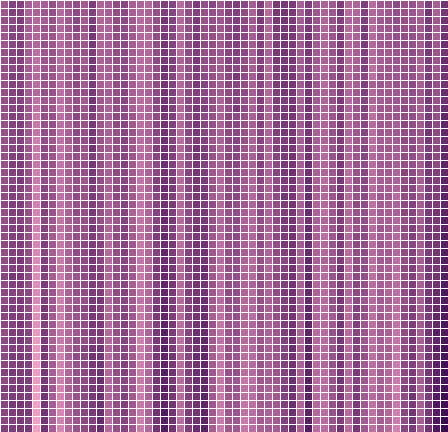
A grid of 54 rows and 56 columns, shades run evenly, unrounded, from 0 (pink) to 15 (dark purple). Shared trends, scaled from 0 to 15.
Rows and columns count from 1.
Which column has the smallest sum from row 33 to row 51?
5
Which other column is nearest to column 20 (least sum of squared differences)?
52
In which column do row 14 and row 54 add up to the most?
56
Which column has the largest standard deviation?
55
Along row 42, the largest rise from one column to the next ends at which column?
6
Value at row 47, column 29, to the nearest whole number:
8
